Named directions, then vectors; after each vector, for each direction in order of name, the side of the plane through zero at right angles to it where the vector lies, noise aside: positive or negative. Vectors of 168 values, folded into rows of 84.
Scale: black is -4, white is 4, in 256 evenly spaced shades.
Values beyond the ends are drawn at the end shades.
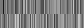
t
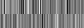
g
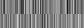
positive, positive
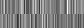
negative, negative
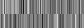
positive, negative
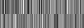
negative, positive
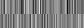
positive, positive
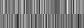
negative, negative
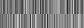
positive, positive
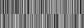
negative, positive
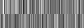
positive, negative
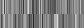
positive, negative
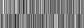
positive, negative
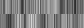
positive, positive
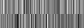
negative, negative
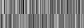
positive, negative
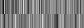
negative, positive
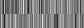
negative, positive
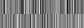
positive, positive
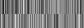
negative, positive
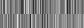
positive, positive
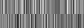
negative, negative
